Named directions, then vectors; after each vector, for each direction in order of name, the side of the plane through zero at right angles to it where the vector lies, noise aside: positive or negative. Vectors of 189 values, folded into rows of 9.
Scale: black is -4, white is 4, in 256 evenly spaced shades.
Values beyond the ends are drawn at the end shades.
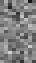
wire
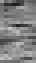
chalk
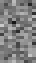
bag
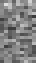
negative, negative, negative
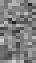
positive, negative, negative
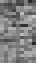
positive, positive, positive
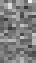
negative, negative, negative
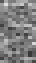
negative, negative, positive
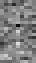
negative, positive, negative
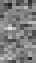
positive, positive, positive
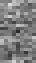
positive, negative, negative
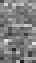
negative, negative, positive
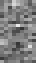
positive, negative, positive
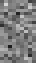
negative, negative, positive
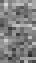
negative, negative, positive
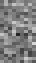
negative, negative, positive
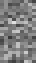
negative, positive, positive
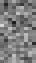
positive, positive, negative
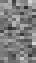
negative, negative, negative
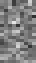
negative, positive, negative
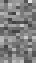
positive, negative, negative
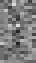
positive, negative, positive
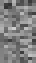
positive, positive, positive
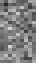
positive, positive, negative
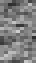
negative, positive, positive
